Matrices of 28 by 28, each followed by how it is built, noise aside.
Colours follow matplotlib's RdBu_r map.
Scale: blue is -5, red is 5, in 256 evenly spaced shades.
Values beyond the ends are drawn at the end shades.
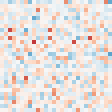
repeating columns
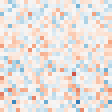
repeating columns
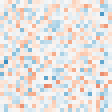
repeating rows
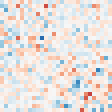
block diagonal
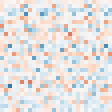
repeating columns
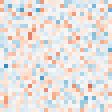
noise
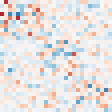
block diagonal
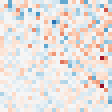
upper triangular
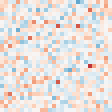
repeating rows
